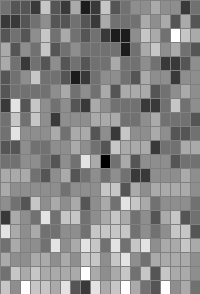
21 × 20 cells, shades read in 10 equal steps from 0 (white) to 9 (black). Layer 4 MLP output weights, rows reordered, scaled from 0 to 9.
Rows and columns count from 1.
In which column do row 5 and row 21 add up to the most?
9
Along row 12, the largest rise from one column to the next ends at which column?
11
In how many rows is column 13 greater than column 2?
8
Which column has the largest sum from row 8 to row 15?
1
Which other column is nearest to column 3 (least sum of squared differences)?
17
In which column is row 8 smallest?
2
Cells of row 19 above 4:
1
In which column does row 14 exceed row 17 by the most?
13
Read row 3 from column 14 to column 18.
4 2 3 5 0
